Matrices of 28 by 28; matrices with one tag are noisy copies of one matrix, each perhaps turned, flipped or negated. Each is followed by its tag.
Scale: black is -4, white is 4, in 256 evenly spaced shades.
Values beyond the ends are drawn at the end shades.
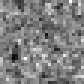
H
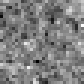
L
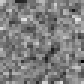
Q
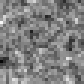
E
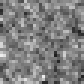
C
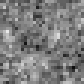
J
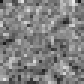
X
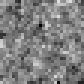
L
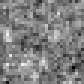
J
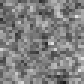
E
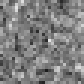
E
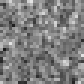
X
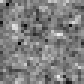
H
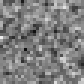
Q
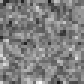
C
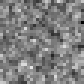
Q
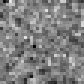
X
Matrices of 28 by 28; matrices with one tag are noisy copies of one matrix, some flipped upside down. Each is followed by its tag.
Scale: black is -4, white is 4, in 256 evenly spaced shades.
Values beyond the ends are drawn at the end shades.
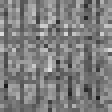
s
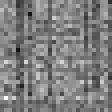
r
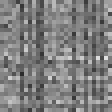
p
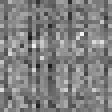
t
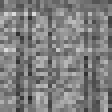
r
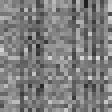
p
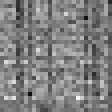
r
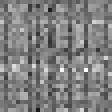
t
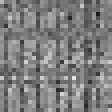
s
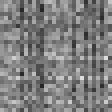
p
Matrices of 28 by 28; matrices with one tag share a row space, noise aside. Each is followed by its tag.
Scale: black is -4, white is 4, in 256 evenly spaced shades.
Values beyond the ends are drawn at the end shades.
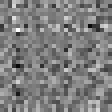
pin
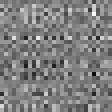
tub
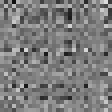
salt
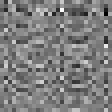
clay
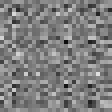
pin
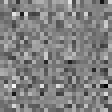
salt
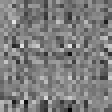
salt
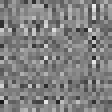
tub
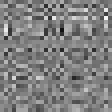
clay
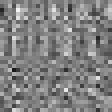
pin
